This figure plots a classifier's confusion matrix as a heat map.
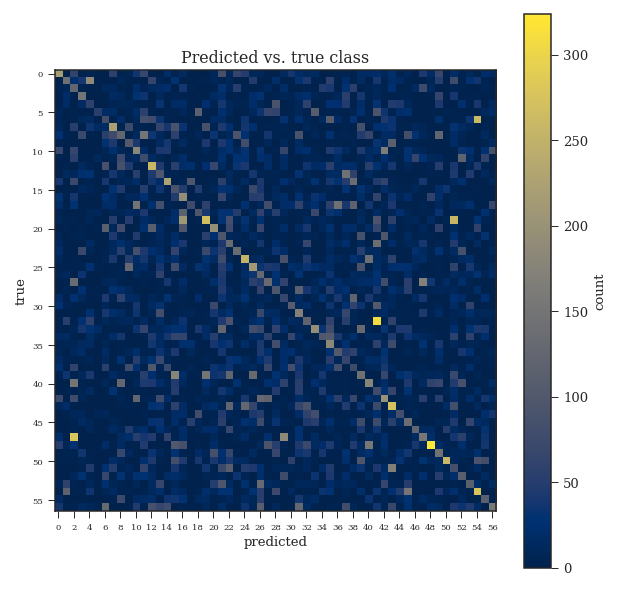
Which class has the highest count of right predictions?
48
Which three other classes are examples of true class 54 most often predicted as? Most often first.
45, 1, 28
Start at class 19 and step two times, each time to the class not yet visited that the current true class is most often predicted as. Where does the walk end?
43
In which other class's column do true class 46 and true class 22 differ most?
41
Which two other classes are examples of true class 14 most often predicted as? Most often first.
38, 17
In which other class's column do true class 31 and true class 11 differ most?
52
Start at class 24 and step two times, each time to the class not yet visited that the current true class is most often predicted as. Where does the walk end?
2
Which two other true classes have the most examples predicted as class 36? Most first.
17, 38
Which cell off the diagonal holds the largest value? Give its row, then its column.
32, 41
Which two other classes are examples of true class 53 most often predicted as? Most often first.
26, 21
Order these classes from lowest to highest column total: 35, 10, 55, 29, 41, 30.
30, 55, 29, 10, 35, 41
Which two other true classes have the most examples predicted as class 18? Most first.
5, 44
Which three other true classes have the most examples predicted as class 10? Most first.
17, 42, 23
